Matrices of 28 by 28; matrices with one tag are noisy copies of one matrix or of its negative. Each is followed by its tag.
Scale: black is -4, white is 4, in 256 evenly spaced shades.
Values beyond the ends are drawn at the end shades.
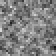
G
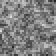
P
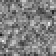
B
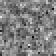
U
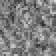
P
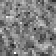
P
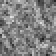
P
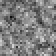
P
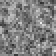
P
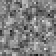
B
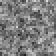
U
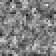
B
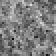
P
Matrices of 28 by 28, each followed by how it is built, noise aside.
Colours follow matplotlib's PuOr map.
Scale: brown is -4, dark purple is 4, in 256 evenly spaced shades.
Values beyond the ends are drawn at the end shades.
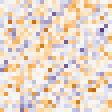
Hankel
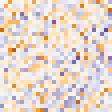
Hankel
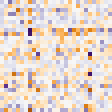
low rank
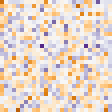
repeating columns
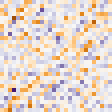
Hankel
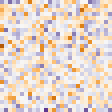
repeating columns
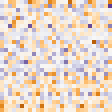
repeating columns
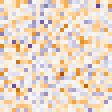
repeating rows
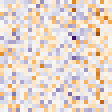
repeating rows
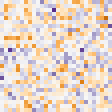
blocks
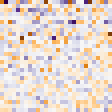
uneven rows
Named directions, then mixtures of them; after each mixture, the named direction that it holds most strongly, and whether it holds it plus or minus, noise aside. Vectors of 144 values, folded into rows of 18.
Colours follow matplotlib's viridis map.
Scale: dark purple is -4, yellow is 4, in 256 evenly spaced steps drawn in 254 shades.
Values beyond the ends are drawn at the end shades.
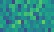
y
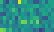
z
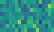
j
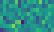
y, plus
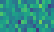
j, minus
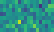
j, plus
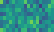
j, plus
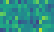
z, minus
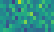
y, plus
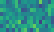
j, plus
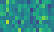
j, minus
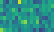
z, plus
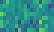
j, minus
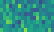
y, minus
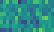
z, minus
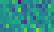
j, plus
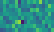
j, plus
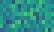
y, plus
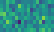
y, minus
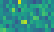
z, plus
